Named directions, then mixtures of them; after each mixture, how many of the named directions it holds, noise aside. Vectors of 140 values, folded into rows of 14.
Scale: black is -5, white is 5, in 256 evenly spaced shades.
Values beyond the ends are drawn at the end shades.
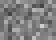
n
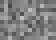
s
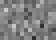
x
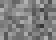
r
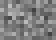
three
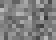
one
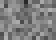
four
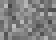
three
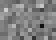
four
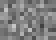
two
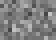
three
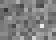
three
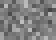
three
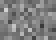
two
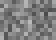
two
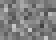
four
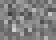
three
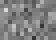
one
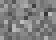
three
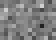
four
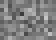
two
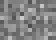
one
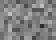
one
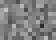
two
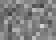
one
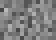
four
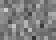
one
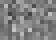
three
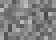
two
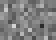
three
